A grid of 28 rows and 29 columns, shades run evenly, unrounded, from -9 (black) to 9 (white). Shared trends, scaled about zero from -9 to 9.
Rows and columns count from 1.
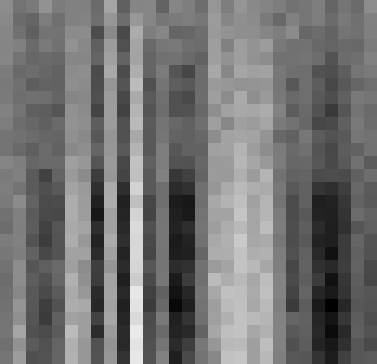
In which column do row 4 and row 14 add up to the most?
11
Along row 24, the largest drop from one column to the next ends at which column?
12
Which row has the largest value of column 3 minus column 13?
1
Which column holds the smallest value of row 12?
26
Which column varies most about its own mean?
14
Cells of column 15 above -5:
17
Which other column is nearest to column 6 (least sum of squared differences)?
18
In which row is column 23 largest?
3
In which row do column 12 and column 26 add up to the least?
24
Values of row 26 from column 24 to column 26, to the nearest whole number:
-2 -6 -8
